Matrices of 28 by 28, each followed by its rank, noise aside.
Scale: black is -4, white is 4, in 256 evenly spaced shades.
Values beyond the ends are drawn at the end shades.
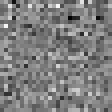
six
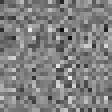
four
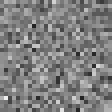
eight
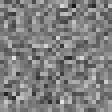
six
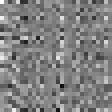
three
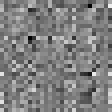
four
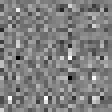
three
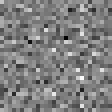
eight
